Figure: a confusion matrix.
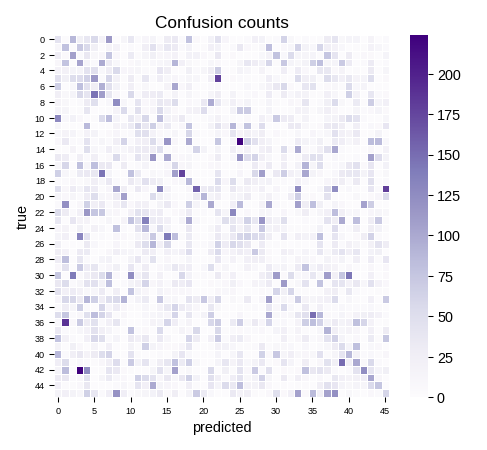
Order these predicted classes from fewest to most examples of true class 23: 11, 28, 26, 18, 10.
11, 26, 10, 18, 28
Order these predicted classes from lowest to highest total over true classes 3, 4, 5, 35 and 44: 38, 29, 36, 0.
38, 0, 29, 36
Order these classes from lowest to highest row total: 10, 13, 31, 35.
10, 31, 35, 13
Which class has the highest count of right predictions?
17
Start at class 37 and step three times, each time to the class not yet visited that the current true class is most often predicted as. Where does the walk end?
7
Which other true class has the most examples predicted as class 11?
43
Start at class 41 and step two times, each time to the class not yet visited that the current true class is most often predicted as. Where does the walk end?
12
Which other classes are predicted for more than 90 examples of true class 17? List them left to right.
6, 16, 28, 34
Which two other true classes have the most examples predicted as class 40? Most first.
30, 7
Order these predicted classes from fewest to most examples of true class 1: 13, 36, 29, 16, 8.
8, 16, 13, 36, 29
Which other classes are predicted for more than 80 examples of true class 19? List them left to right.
8, 14, 33, 38, 45
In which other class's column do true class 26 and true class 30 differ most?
2
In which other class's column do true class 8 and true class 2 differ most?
21
